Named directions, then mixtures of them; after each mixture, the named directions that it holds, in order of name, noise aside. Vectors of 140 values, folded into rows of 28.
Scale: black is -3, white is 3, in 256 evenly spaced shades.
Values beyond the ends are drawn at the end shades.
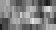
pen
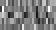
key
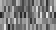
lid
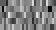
key, lid, pen.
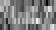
lid, pen.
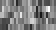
key, lid, pen.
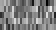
lid, pen.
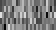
lid.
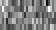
key, lid, pen.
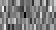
key, lid.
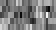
key, lid, pen.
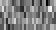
key, lid, pen.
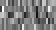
key.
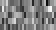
key, lid, pen.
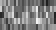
key, lid, pen.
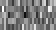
key, lid.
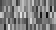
lid.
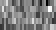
key, lid, pen.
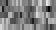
key, pen.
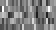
key, pen.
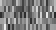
lid.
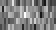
key, lid, pen.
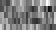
lid, pen.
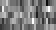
key, pen.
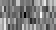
key, lid, pen.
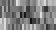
key, lid, pen.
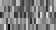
lid.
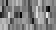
key, lid, pen.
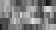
pen.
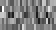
key.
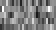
key, pen.
